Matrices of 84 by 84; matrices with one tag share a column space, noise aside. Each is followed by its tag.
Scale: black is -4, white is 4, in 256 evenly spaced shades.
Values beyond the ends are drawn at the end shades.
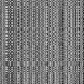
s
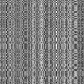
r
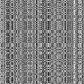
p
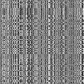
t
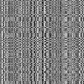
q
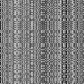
p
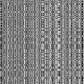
r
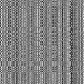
s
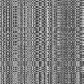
s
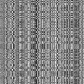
r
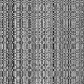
r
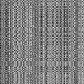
s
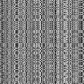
p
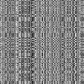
q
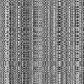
s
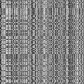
t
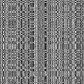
r
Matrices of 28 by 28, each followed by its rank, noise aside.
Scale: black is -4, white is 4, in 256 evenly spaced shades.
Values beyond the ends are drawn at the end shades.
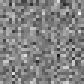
five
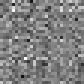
five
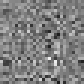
four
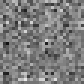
four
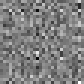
four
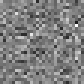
five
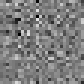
four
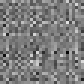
three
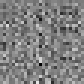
six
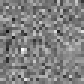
six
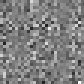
six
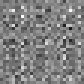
three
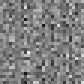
five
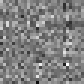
five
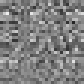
four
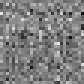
four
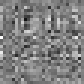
four
